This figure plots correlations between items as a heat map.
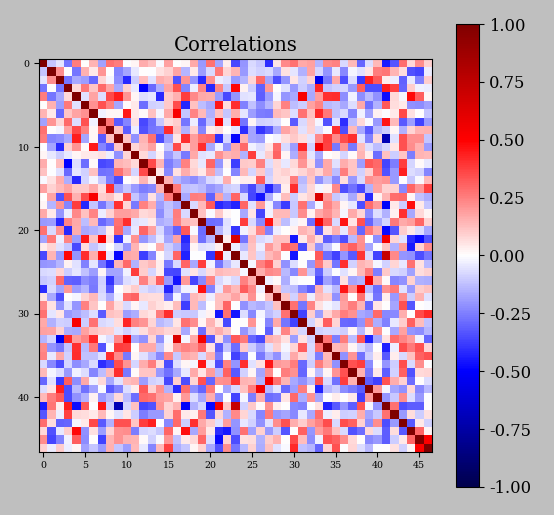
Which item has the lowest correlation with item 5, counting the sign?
17
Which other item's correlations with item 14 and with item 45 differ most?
4
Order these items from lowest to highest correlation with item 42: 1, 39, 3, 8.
39, 8, 1, 3
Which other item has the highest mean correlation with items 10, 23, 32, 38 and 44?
33
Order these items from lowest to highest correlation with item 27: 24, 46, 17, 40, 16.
40, 16, 17, 46, 24
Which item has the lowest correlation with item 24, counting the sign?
8
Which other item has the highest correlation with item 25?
11
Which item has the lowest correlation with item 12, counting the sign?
3
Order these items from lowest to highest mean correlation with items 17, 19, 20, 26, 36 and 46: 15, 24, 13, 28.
15, 28, 13, 24
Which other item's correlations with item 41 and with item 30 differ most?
23
